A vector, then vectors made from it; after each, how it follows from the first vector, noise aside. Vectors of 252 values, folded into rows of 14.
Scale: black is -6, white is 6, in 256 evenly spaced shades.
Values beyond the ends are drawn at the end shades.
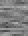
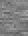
wrapped around, negated, shrunk.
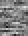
scaled up.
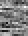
scaled up.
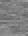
wrapped around, shrunk.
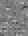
negated, partly zeroed.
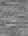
wrapped around, negated, shrunk.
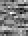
reversed, scaled up.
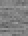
shrunk.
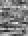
scaled up.
